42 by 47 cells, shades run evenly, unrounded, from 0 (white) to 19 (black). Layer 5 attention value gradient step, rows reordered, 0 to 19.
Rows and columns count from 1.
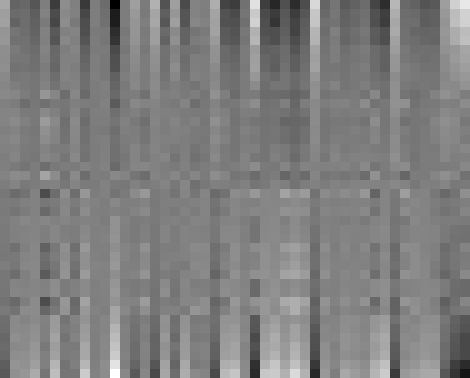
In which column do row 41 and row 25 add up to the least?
12
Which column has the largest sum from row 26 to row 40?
32
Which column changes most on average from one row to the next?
5
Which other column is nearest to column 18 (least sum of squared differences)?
1
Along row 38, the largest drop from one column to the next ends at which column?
27
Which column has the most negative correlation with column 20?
8
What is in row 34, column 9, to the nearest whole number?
7
